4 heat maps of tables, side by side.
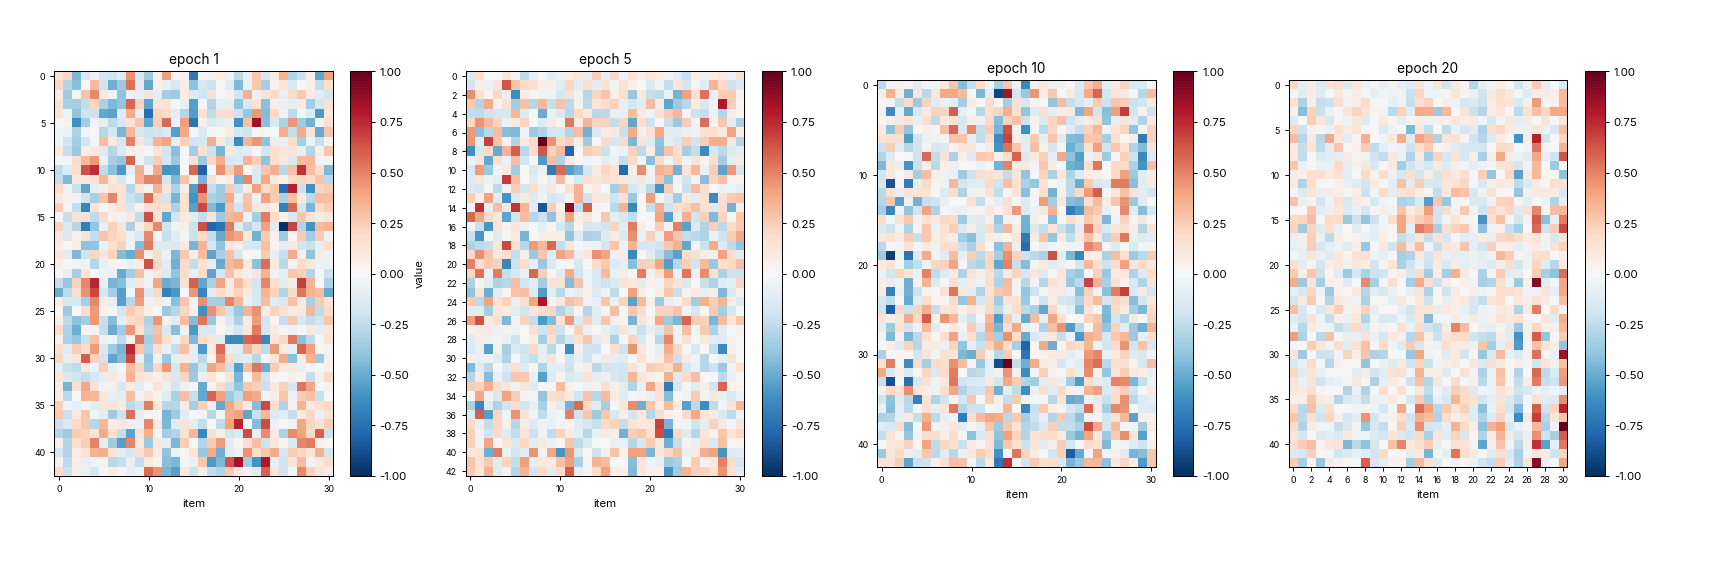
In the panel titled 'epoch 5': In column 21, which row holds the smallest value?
12
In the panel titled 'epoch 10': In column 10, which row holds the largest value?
5
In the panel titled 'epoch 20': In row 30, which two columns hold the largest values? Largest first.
30, 27
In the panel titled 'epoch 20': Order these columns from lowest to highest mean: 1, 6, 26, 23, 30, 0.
1, 6, 26, 0, 23, 30
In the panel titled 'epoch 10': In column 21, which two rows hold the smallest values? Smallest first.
41, 14
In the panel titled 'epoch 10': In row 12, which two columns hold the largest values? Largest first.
24, 23
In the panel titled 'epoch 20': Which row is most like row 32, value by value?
33
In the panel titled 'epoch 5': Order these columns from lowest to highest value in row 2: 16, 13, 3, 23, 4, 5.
5, 23, 13, 4, 16, 3
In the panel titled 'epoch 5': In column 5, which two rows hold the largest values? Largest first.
14, 8
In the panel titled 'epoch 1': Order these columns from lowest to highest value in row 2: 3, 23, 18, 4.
18, 23, 3, 4
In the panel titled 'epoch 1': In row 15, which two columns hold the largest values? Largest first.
10, 23
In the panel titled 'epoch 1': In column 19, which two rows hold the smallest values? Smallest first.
28, 34
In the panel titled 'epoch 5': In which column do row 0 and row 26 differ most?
24
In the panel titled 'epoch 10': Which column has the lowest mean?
16
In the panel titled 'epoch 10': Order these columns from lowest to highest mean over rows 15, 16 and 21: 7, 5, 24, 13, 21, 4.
13, 21, 4, 7, 24, 5
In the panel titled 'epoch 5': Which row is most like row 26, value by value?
15
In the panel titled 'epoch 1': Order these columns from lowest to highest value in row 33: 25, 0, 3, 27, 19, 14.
19, 14, 0, 25, 3, 27
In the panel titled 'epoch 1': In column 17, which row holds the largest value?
34
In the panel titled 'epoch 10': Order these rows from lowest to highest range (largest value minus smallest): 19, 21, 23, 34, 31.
21, 34, 23, 19, 31
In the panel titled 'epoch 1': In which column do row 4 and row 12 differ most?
26
